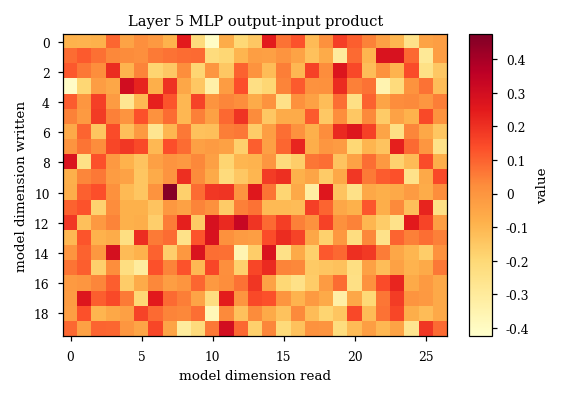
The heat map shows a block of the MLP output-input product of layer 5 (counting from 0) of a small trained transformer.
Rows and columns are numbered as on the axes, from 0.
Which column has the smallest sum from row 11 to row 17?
4
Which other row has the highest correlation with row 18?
1
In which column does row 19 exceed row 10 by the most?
17
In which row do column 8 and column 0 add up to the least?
3
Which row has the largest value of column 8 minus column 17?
0
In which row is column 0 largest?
8
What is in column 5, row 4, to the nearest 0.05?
-0.1
